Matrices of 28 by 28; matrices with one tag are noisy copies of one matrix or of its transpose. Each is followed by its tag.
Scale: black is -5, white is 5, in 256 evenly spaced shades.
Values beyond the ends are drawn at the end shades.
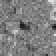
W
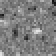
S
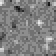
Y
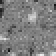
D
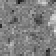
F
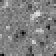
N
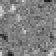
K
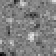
S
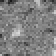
D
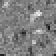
N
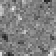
K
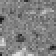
F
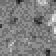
F
